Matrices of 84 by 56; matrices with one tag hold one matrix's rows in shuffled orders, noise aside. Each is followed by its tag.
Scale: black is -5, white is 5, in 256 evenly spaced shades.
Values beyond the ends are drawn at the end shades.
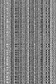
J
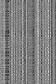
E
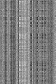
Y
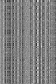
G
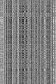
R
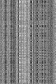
Y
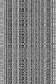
R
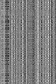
E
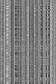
J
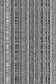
J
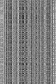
R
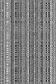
J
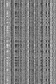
J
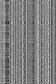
E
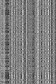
E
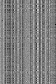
G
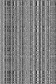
G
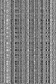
J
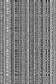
J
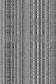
G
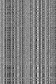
G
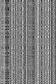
E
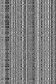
E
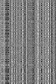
E
